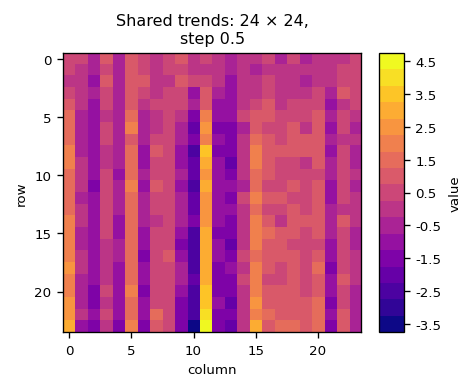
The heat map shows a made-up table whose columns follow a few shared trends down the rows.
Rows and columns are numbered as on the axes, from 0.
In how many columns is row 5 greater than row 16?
8
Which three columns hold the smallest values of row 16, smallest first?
10, 13, 9
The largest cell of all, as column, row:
11, 23
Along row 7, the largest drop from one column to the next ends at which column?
12
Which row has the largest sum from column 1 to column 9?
0
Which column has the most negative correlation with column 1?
17
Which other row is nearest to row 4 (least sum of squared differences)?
3
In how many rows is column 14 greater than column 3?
3
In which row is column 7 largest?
22
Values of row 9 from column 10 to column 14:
-2 3 -1 -2 0
